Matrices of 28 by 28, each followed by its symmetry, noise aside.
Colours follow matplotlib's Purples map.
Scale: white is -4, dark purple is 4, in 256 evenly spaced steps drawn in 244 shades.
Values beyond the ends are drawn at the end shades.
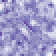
symmetric across the other diagonal.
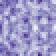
mirrored top to bottom.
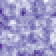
antisymmetric.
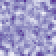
antisymmetric.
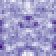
mirrored left to right.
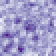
symmetric across the other diagonal.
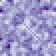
symmetric.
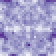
mirrored left to right.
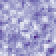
symmetric.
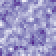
symmetric.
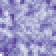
symmetric across the other diagonal.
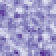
symmetric across the other diagonal.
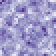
symmetric.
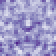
mirrored left to right.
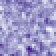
antisymmetric.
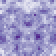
mirrored left to right.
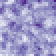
antisymmetric.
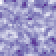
no symmetry.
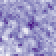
symmetric across the other diagonal.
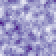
antisymmetric.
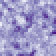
symmetric.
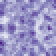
mirrored top to bottom.
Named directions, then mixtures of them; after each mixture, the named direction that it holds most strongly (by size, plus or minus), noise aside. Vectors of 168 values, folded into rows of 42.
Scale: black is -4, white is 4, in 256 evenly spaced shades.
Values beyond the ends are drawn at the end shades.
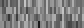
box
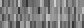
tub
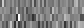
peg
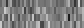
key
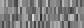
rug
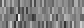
peg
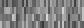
key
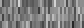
tub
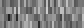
box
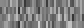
box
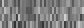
peg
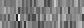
peg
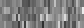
tub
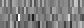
peg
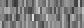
key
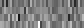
key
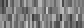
box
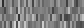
peg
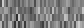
peg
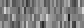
key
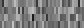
rug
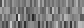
peg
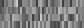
rug
